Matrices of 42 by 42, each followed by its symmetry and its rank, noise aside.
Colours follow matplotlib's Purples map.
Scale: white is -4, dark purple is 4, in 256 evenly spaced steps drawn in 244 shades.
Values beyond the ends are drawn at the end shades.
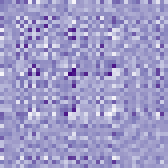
symmetric, rank three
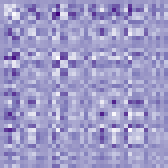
symmetric, rank two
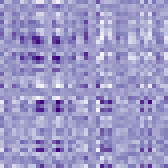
no symmetry, rank two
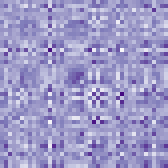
symmetric, rank three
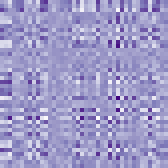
antisymmetric, rank two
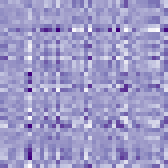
antisymmetric, rank two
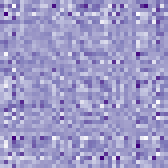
antisymmetric, rank four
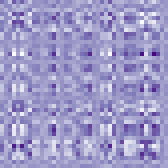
no symmetry, rank two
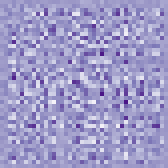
antisymmetric, rank four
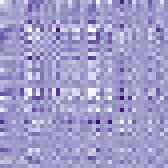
symmetric, rank two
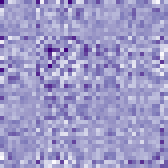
symmetric, rank four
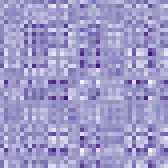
symmetric, rank two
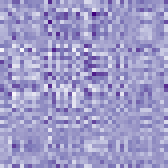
antisymmetric, rank four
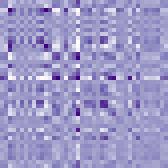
symmetric, rank two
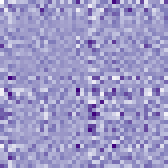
no symmetry, rank four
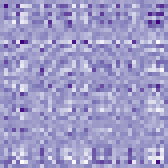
no symmetry, rank three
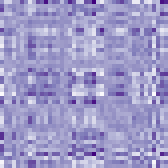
antisymmetric, rank two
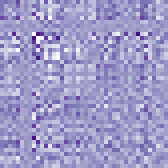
symmetric, rank four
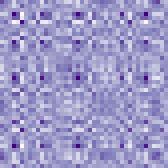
symmetric, rank two
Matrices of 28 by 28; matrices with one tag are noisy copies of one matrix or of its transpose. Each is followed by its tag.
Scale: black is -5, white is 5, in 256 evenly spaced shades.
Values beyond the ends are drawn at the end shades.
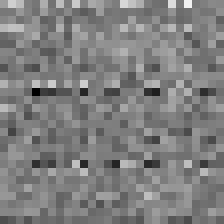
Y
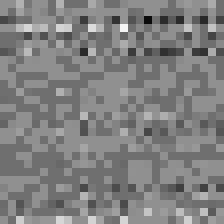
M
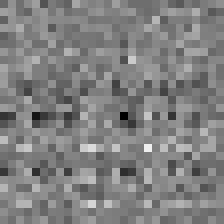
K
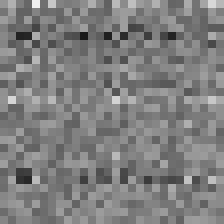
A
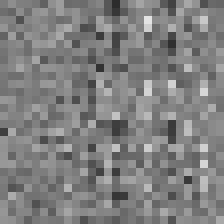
K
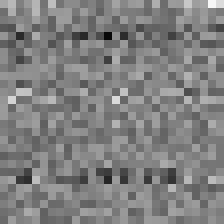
A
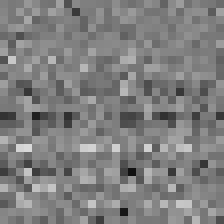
K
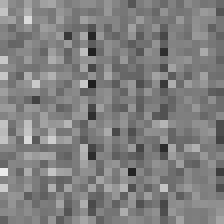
Y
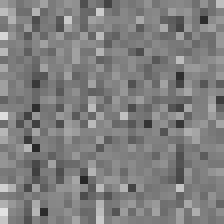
A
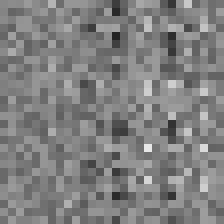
K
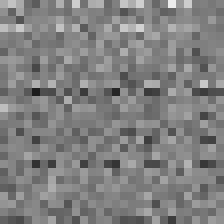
Y
